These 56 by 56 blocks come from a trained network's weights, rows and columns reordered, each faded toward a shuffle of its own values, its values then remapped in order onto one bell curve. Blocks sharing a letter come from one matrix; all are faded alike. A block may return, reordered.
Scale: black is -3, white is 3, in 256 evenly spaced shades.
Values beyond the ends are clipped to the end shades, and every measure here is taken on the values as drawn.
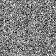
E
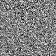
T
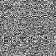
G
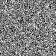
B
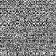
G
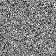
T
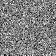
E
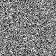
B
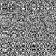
G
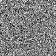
B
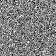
B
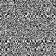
G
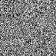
T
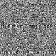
G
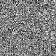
T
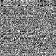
G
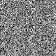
E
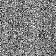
E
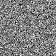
B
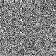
T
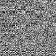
G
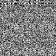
G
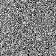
T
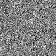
B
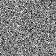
B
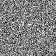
E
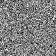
B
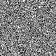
B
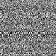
G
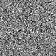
T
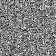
E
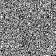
T
